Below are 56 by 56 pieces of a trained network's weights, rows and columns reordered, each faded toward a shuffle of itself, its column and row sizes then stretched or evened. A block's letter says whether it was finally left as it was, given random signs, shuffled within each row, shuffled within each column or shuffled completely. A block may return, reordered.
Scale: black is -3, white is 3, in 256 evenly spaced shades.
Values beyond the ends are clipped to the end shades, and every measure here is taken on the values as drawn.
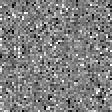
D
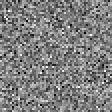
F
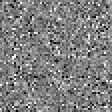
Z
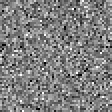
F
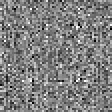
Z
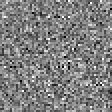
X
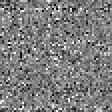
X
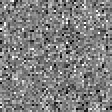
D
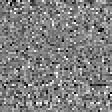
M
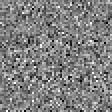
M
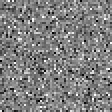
M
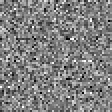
X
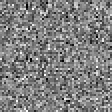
Z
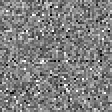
M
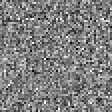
M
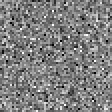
F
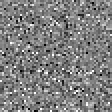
M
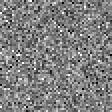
F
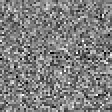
M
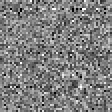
X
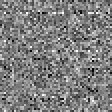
X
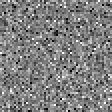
F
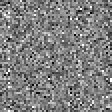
D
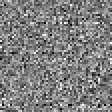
X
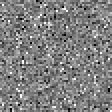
D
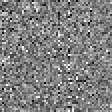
D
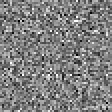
Z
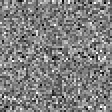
Z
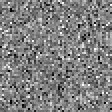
D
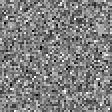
F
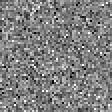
F
